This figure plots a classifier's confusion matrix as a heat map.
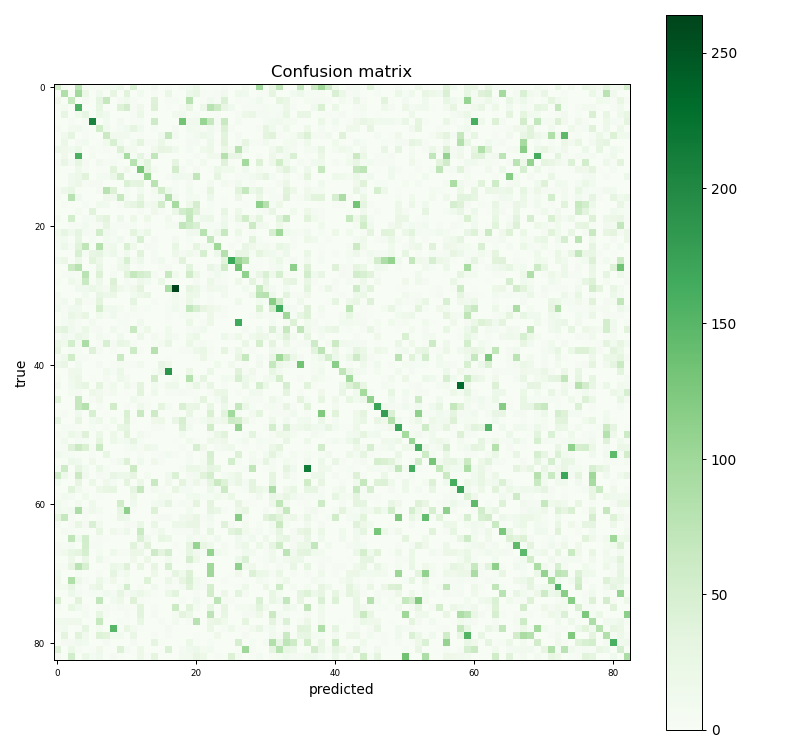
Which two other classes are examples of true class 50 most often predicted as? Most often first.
79, 82
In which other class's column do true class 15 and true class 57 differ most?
77
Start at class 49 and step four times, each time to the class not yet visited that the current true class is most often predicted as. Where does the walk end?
56
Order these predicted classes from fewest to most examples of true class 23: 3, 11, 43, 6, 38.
38, 11, 3, 43, 6
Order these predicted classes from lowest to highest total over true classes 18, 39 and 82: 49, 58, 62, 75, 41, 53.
41, 58, 75, 49, 62, 53
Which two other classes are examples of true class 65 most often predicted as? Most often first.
80, 2
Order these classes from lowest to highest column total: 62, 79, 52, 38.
62, 52, 79, 38
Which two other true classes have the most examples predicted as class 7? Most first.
15, 2
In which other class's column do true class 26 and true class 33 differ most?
81
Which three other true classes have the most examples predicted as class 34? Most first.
26, 80, 10
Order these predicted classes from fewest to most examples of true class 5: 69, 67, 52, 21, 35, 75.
35, 75, 52, 67, 69, 21
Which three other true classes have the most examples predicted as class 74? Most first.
79, 52, 67
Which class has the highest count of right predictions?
5
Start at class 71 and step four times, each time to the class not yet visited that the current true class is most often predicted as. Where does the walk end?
20
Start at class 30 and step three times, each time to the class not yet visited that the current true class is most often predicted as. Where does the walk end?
43
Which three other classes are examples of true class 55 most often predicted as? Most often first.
36, 51, 59
